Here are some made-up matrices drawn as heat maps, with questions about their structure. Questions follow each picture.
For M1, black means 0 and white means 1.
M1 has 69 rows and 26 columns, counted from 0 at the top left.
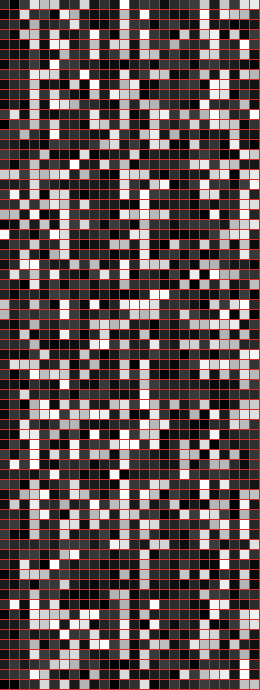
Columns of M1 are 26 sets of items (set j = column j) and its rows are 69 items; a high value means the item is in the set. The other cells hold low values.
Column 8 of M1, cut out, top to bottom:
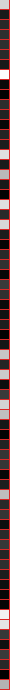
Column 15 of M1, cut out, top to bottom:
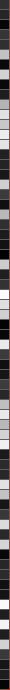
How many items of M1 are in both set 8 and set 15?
5
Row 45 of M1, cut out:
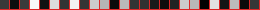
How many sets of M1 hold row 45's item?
10
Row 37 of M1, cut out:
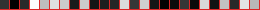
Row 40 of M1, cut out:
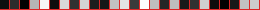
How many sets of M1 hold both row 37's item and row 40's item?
9
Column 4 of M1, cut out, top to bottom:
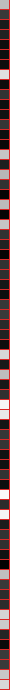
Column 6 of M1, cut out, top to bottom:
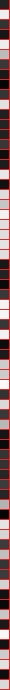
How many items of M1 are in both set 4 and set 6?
7
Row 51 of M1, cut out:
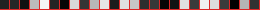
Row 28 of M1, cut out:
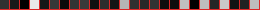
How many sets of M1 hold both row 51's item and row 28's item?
4
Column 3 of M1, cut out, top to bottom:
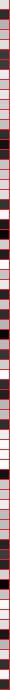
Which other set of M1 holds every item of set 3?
12
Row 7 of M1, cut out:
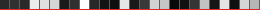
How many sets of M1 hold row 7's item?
11
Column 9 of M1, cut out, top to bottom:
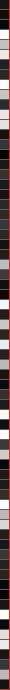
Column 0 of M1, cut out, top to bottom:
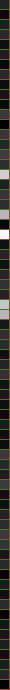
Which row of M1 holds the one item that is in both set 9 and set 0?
30
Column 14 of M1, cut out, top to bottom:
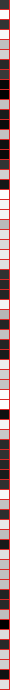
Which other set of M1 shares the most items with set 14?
24
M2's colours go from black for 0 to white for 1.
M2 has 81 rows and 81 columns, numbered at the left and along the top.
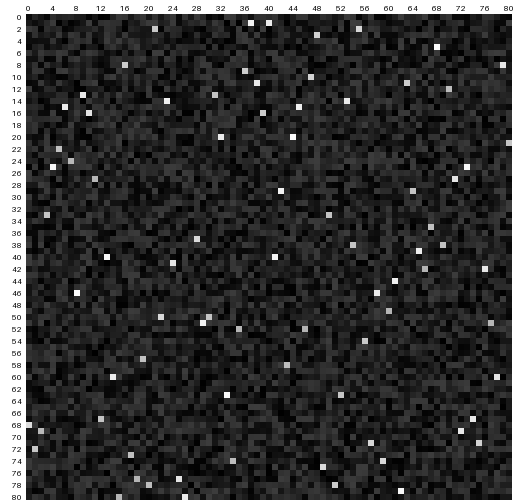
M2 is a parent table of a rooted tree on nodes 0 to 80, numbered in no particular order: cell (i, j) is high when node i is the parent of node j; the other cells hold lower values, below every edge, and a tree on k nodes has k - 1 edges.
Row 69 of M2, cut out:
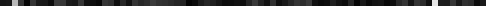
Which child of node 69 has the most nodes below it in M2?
72
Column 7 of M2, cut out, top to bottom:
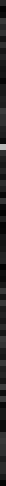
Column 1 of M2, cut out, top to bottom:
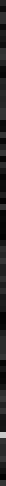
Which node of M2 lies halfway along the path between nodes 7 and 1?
41
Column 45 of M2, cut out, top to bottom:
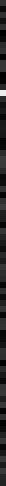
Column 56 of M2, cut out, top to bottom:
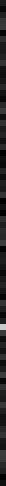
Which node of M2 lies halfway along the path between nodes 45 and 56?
2
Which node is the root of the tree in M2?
27
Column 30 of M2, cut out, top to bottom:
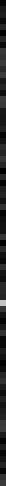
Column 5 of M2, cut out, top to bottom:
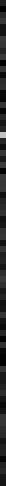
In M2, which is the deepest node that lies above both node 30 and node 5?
50
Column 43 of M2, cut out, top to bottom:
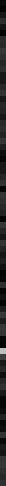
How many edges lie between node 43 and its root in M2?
6
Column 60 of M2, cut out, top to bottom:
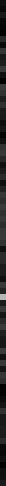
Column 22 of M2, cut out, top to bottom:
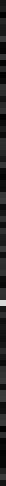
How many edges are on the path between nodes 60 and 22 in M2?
9
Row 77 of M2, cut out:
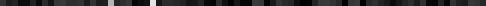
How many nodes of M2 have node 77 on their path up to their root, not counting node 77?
5
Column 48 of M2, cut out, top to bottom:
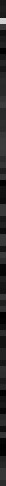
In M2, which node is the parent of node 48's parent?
33
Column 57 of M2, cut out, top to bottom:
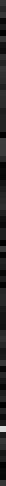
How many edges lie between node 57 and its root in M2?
2
